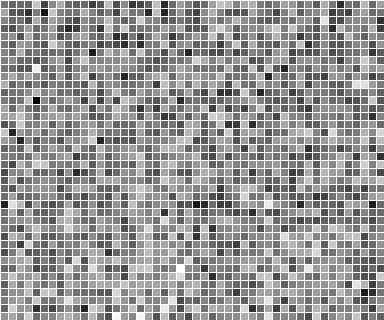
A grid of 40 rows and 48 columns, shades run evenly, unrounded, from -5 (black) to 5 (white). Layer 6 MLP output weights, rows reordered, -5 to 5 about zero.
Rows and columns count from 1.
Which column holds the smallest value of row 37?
46
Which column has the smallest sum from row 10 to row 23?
34
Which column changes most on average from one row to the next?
5
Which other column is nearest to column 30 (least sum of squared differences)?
8
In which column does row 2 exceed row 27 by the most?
32
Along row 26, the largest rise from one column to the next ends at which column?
2
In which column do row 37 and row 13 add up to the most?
4
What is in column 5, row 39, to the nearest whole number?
-3
